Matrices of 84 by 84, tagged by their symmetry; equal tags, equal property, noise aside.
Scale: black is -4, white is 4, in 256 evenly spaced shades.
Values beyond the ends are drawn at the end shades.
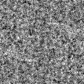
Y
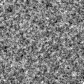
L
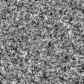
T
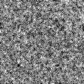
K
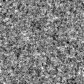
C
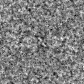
Y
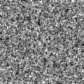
Y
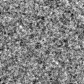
K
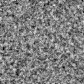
T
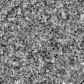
L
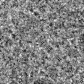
L
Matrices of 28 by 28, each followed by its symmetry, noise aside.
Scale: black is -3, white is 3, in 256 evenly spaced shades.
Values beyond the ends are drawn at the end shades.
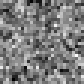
no symmetry.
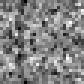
mirrored top to bottom.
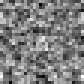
mirrored left to right.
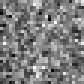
no symmetry.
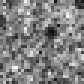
symmetric across the other diagonal.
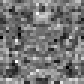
mirrored left to right.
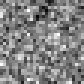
no symmetry.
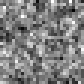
no symmetry.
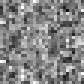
mirrored top to bottom.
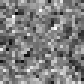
antisymmetric.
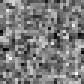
same after a half turn.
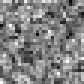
symmetric across the other diagonal.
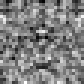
mirrored left to right.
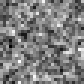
no symmetry.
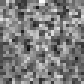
mirrored left to right.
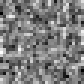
same after a half turn.
